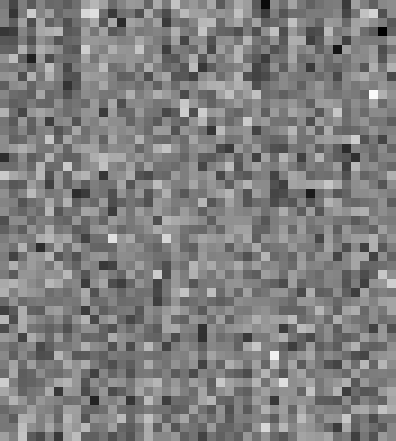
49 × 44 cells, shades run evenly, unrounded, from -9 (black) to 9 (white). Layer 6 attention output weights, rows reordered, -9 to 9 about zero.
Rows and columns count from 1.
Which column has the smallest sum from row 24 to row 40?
18
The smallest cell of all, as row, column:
4, 43
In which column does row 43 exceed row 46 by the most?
1
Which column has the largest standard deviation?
10
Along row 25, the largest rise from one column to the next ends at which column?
19
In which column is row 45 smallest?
11
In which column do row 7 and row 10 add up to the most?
27
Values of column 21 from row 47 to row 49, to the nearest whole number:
3 0 -2
